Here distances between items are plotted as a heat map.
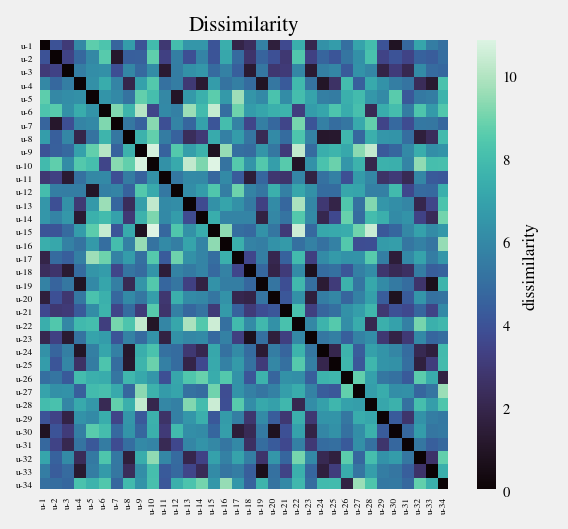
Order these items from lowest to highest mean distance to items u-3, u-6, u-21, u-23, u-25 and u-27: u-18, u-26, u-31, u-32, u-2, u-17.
u-18, u-31, u-2, u-32, u-17, u-26
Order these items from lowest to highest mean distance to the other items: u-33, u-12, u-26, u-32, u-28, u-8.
u-33, u-8, u-32, u-12, u-26, u-28
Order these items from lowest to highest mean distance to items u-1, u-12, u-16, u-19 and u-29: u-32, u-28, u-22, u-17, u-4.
u-4, u-32, u-17, u-28, u-22
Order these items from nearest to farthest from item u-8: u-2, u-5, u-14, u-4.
u-4, u-14, u-2, u-5
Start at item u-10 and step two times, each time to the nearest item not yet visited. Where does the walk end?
u-28
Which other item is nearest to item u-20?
u-30
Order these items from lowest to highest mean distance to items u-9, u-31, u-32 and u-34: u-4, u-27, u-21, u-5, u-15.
u-21, u-15, u-4, u-5, u-27
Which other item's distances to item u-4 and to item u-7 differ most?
u-14
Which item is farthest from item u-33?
u-10
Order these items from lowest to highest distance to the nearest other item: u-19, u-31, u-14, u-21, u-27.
u-19, u-14, u-31, u-21, u-27
